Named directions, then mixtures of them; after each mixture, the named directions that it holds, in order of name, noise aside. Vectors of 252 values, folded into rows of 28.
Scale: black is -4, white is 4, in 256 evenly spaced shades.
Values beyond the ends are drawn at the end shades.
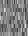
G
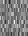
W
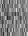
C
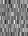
W.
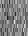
C, G, W.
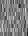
C, G.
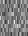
W.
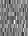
C, G, W.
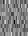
W.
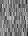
C, G.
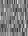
G.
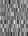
W.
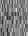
C.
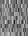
C, W.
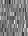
C, G, W.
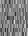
C, G, W.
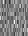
C, G, W.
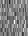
C, G, W.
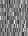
C, G, W.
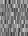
W.
